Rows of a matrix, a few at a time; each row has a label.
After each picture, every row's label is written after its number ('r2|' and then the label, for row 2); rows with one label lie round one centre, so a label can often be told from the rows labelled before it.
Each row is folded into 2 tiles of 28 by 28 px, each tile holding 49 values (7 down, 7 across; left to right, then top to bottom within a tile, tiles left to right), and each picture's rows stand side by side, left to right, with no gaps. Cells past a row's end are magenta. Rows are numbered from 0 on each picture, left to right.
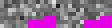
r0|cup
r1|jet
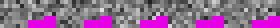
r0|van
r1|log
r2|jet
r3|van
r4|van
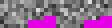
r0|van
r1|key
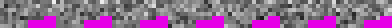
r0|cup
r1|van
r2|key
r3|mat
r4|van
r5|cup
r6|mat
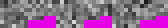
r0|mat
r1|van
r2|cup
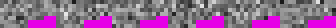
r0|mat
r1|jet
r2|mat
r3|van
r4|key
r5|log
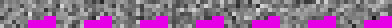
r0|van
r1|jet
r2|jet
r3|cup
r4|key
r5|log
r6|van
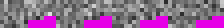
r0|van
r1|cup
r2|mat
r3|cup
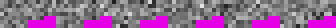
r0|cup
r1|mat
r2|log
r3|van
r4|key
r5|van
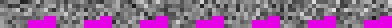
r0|log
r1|jet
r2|van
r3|key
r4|key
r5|key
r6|cup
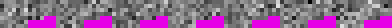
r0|jet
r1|log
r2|cup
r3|jet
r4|cup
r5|log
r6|key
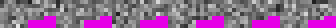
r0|log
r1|jet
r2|van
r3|jet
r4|van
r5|jet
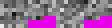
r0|cup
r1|log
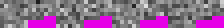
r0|jet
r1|cup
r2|van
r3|cup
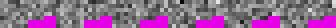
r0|van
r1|jet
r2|cup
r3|mat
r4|mat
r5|cup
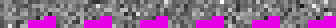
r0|jet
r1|jet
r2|cup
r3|cup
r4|key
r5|van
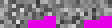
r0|van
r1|mat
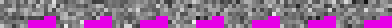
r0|cup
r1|jet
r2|mat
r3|jet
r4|mat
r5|cup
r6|log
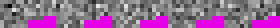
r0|cup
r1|jet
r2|jet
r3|cup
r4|van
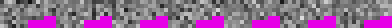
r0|log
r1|jet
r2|key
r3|key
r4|van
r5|van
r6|mat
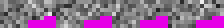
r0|van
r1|key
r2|van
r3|key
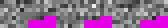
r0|log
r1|cup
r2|cup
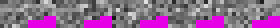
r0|mat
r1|mat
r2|key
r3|cup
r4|mat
